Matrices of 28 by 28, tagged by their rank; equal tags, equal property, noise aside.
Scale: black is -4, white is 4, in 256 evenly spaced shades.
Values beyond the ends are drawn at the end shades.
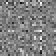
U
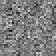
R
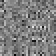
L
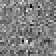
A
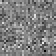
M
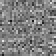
A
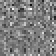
A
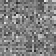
A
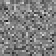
M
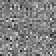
M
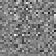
A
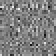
U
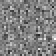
M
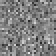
R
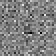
L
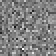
M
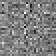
U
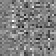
U
